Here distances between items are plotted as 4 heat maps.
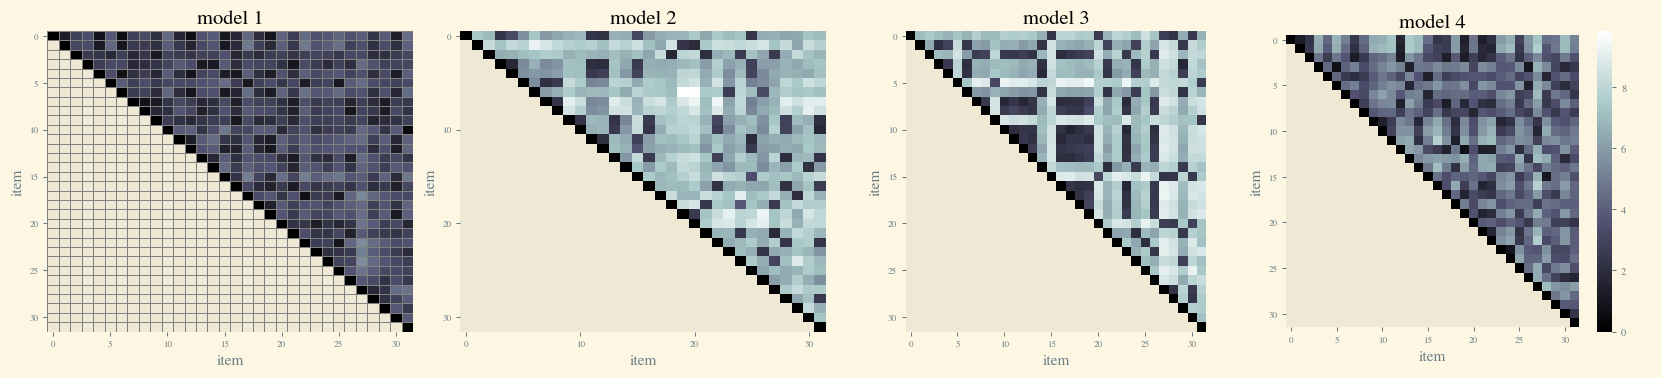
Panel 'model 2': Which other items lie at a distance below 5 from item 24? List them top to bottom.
2, 18, 21, 27
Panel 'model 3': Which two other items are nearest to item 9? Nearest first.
31, 5
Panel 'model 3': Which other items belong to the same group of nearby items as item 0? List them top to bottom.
15, 20, 27, 28, 30
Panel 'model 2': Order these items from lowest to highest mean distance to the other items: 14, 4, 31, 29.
4, 31, 14, 29
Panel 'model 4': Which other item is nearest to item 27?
10
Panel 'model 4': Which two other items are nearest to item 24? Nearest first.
23, 9
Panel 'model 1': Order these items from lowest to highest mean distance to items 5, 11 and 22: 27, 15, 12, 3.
12, 3, 15, 27
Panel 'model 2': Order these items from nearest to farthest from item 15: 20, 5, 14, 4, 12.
4, 12, 5, 14, 20
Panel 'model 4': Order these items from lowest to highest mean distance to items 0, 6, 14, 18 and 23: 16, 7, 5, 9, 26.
9, 7, 26, 5, 16
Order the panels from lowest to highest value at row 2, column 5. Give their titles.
model 1, model 4, model 2, model 3
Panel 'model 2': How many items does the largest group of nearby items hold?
7
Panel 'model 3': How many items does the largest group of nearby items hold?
13
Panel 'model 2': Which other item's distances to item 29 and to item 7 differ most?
17
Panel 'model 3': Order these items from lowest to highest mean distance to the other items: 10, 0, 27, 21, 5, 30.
10, 21, 0, 30, 27, 5
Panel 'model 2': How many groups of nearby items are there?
8
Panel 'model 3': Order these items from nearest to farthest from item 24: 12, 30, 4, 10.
4, 12, 10, 30
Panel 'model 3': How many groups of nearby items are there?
5
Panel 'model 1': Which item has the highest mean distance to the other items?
27
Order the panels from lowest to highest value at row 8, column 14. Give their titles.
model 1, model 4, model 3, model 2
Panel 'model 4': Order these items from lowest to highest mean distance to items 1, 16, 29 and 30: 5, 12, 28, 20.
12, 20, 5, 28
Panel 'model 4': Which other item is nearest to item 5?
3
